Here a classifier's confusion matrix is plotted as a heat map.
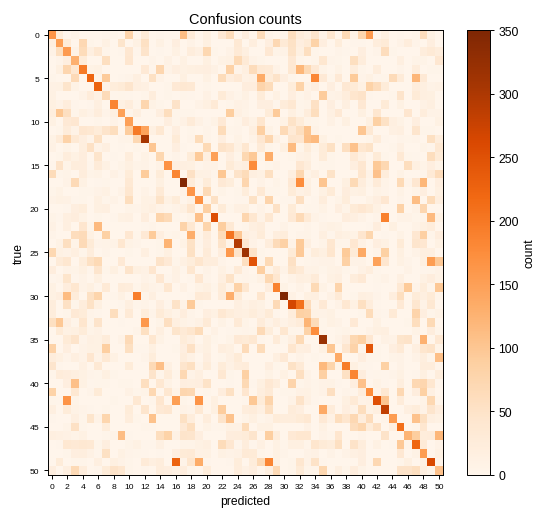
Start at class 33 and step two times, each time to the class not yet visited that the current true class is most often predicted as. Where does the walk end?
34
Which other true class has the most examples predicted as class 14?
38
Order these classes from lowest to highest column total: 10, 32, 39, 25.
10, 39, 25, 32
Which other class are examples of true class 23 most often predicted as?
18
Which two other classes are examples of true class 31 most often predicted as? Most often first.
32, 18
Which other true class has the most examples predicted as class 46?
29
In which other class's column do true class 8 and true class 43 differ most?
35
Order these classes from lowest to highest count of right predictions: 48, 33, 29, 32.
32, 33, 48, 29
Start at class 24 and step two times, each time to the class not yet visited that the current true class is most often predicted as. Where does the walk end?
26
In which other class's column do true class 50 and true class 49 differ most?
16
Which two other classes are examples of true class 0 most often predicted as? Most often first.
41, 17
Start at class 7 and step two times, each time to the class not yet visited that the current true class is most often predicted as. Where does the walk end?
48
